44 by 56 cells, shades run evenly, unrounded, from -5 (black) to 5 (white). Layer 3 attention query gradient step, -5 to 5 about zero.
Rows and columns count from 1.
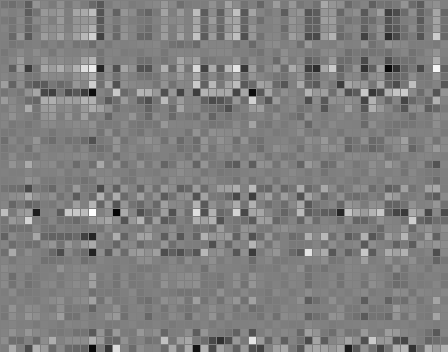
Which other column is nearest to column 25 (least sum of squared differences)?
30
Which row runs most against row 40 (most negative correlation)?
41
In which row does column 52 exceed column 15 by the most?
27
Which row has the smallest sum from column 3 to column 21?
12
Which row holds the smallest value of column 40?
9
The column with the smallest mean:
49
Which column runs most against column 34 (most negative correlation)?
32
